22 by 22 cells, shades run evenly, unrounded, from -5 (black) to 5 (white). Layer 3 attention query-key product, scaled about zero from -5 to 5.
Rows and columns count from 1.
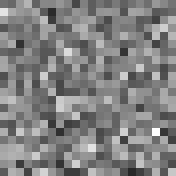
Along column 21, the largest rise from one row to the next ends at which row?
18
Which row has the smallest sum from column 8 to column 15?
17
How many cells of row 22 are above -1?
12
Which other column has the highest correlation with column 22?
6
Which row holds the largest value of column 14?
13
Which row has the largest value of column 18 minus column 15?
21
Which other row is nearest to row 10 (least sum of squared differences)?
5
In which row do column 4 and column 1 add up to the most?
2
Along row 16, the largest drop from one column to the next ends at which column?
7
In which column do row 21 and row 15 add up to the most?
10
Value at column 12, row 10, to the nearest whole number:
1
